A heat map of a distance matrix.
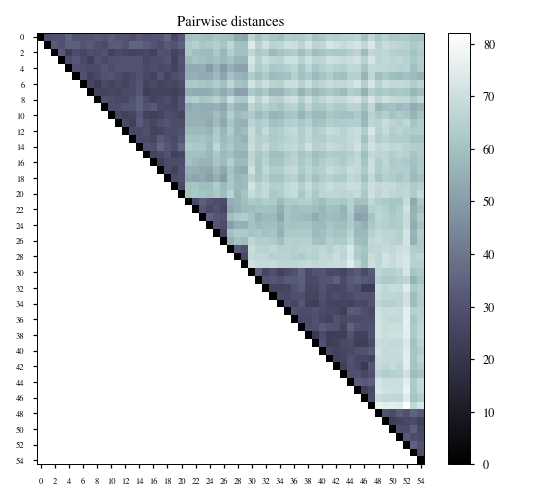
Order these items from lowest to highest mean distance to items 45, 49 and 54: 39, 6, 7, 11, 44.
39, 44, 7, 11, 6
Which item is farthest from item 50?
47
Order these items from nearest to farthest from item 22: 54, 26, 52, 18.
26, 18, 54, 52
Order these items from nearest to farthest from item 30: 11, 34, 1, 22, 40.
34, 40, 22, 11, 1
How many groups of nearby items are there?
5
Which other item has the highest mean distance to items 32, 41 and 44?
52
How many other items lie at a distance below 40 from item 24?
5
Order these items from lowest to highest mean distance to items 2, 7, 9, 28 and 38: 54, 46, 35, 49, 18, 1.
18, 1, 46, 35, 54, 49
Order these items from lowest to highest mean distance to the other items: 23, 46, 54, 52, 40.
46, 40, 23, 54, 52
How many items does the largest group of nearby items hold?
21
